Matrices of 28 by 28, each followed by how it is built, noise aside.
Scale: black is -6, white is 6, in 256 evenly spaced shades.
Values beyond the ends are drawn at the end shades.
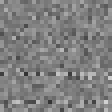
uneven rows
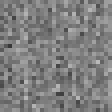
blocks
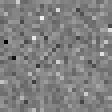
sparse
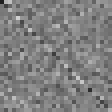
diagonal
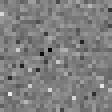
sparse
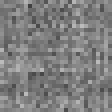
blocks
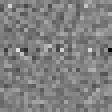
uneven rows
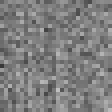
blocks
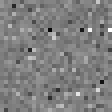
sparse
